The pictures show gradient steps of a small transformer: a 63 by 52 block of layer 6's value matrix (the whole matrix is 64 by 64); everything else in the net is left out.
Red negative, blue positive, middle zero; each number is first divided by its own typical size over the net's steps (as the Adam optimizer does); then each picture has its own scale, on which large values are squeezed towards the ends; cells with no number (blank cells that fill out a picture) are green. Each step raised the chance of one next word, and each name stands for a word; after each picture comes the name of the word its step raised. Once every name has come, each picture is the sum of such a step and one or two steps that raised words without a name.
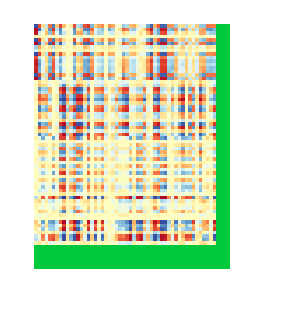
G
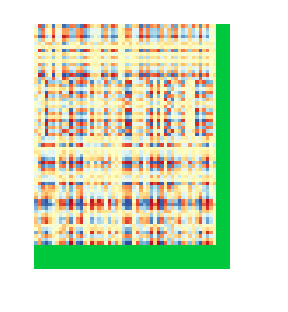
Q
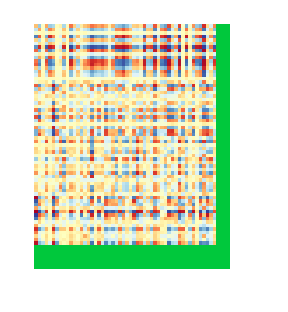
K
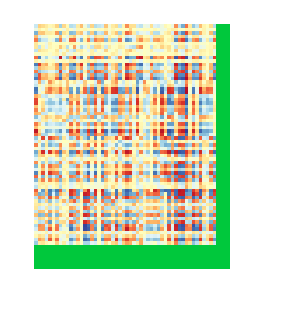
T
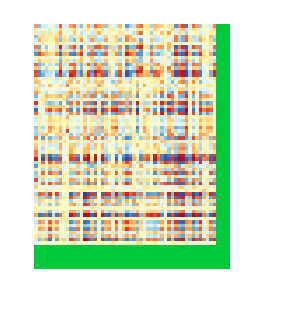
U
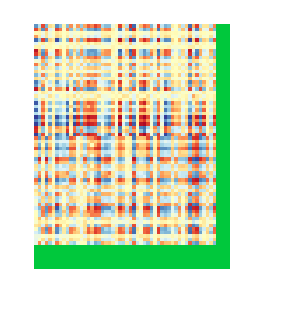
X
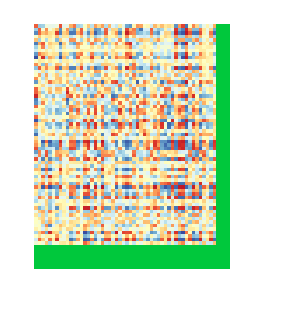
T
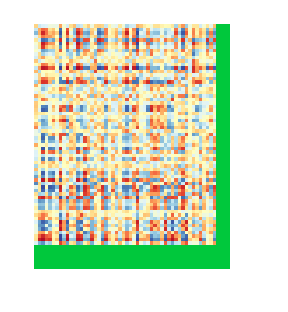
G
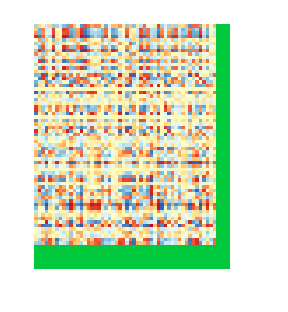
Q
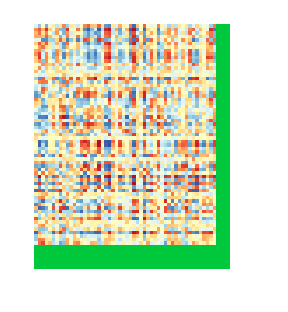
X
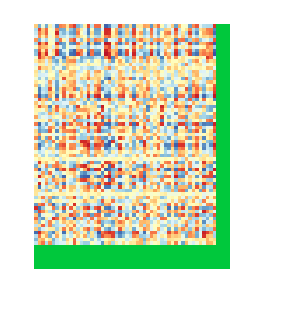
X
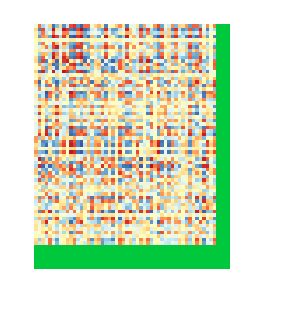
K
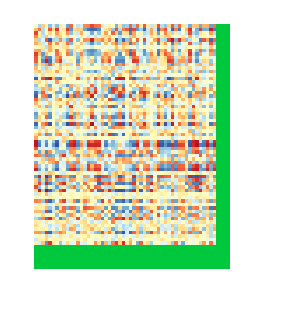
X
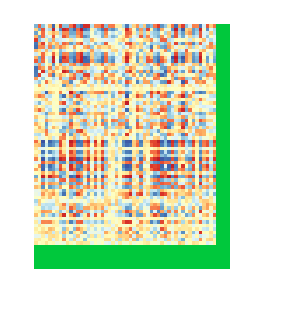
U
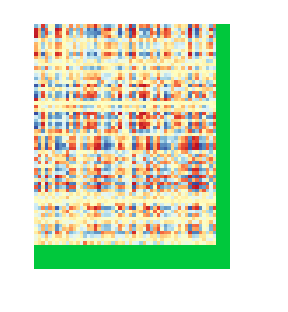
X
